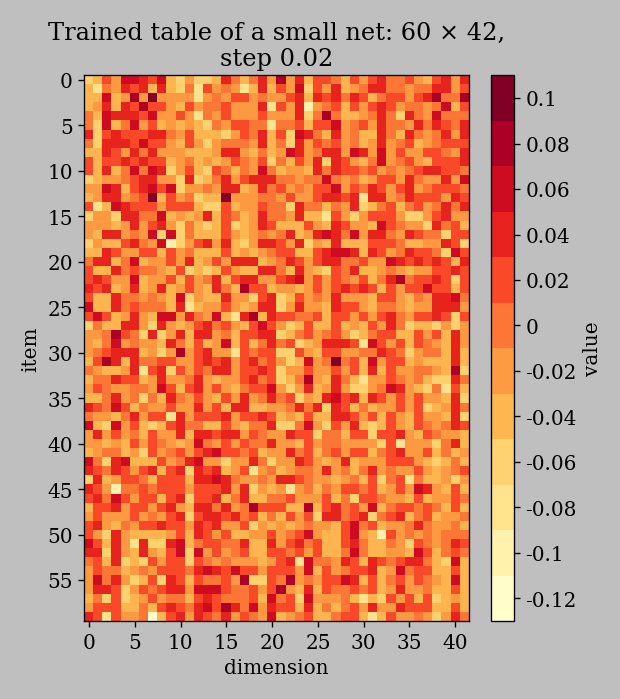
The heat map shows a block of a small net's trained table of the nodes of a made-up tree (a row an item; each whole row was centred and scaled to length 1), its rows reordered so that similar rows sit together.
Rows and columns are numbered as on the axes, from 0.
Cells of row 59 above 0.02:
6
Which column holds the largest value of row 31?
27
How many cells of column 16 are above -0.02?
22
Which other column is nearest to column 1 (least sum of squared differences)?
14
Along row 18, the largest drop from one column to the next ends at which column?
9
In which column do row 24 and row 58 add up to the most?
15
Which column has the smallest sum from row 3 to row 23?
12
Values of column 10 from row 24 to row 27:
0.06 0.04 -0.02 -0.04
